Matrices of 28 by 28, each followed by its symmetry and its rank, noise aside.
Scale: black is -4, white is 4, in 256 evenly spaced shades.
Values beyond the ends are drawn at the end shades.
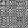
symmetric, rank four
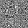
antisymmetric, rank eight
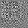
antisymmetric, rank four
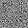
symmetric, rank six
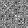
symmetric, rank six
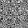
antisymmetric, rank six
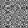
no symmetry, rank four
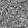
no symmetry, rank eight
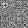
symmetric, rank six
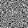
no symmetry, rank six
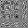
symmetric, rank four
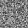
antisymmetric, rank eight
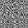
antisymmetric, rank four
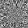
antisymmetric, rank six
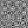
no symmetry, rank four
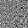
no symmetry, rank six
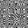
antisymmetric, rank four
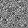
symmetric, rank six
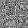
no symmetry, rank six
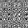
no symmetry, rank four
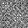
symmetric, rank six
